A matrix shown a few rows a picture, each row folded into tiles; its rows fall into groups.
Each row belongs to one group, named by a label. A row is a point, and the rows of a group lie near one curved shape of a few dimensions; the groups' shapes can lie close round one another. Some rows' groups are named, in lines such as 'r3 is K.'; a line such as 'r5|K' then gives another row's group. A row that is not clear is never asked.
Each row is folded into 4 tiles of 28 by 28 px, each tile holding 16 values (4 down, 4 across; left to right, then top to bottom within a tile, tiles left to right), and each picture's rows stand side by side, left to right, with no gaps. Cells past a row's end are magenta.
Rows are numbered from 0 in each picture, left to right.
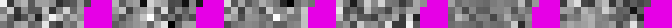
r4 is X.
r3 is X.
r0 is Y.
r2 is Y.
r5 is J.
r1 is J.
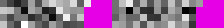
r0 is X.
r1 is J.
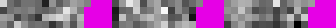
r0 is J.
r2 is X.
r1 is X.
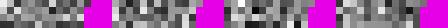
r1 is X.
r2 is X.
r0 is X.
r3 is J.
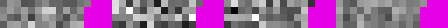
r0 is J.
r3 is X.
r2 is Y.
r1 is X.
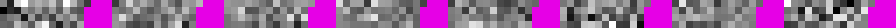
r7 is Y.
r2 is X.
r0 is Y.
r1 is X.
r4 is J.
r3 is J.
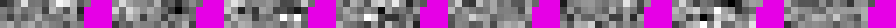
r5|X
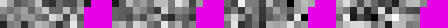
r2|X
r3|J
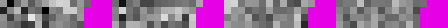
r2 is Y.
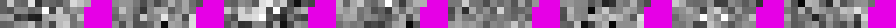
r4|X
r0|J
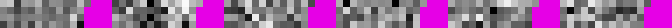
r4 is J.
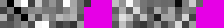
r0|Y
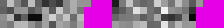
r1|X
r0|J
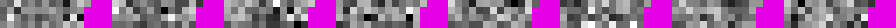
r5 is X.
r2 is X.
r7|X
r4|Y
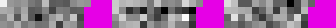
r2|Y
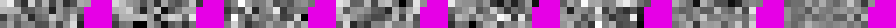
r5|Y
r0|Y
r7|X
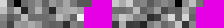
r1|X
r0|X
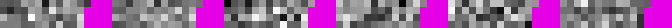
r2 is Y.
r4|X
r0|Y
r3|X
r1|Y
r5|Y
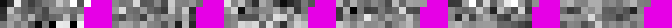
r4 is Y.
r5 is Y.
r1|Y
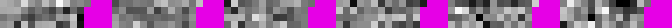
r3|X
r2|Y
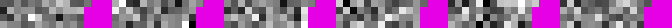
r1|Y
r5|Y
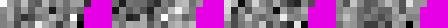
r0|Y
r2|X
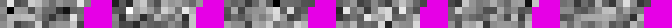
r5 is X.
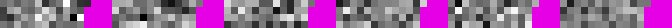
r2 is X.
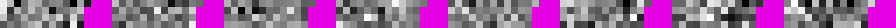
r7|Y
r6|J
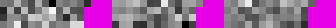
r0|X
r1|X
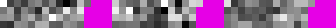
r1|X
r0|Y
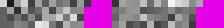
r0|Y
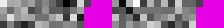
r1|Y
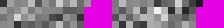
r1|X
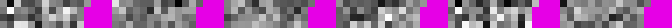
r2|J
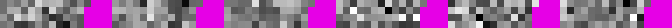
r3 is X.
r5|X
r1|J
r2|J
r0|J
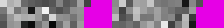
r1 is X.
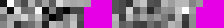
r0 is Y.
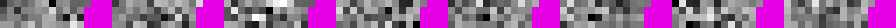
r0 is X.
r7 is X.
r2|J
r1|X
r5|J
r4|J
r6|Y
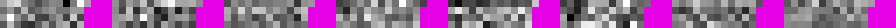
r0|X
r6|Y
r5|X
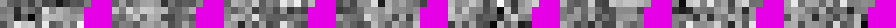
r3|Y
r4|X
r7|Y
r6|Y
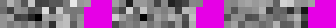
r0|J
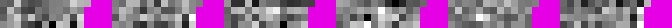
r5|Y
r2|J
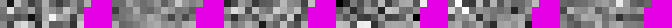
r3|X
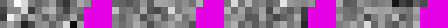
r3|J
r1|X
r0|X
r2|Y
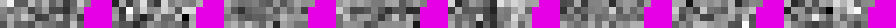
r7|J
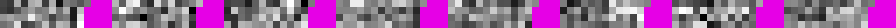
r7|J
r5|J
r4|Y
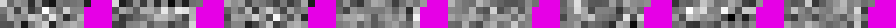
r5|X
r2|X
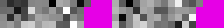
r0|X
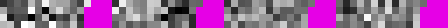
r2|Y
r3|Y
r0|X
